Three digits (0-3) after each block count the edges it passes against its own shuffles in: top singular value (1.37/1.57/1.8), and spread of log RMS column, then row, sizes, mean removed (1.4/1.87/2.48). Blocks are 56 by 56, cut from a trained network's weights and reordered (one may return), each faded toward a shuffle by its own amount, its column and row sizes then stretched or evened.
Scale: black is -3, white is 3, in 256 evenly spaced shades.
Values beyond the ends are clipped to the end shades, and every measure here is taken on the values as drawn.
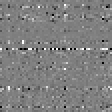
3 1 3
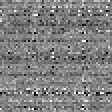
2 1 3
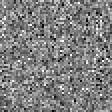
1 1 0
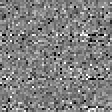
3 0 2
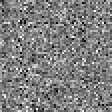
0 1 0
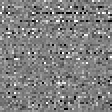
1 1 3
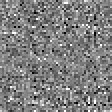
1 1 2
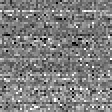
2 0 2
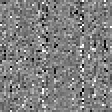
2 3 0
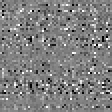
0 1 3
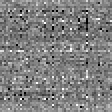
2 2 2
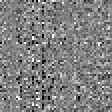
1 3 2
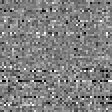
1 0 3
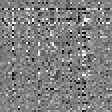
3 3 2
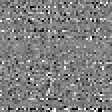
2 1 3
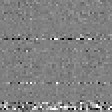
2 0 3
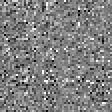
1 2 1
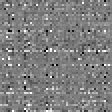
1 2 3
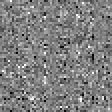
0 2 1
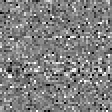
2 1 1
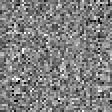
1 1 0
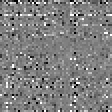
2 2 3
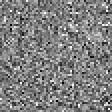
1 1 0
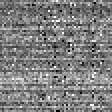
3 1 0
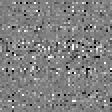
0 1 3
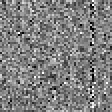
2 2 0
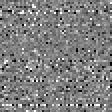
2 0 3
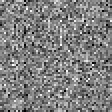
0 1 1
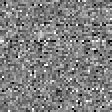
2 0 1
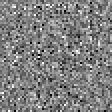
0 1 1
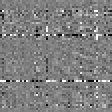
3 1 3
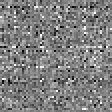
0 2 3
